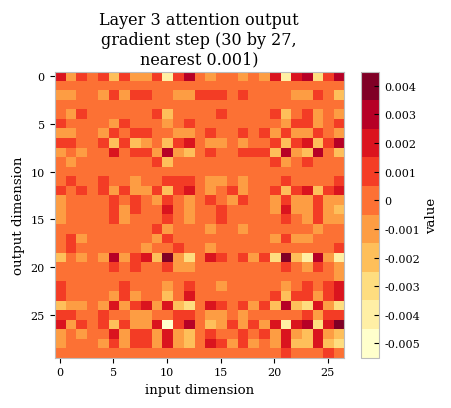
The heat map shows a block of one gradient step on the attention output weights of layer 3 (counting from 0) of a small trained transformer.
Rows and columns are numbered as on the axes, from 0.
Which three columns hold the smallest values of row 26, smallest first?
10, 21, 24
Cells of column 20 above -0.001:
21
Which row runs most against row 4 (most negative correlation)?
17
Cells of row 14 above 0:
6
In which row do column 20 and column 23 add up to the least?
19
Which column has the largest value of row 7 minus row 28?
26
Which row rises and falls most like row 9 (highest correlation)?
4
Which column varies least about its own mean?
3
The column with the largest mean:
5
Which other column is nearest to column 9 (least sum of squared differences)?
2
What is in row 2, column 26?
-0.002
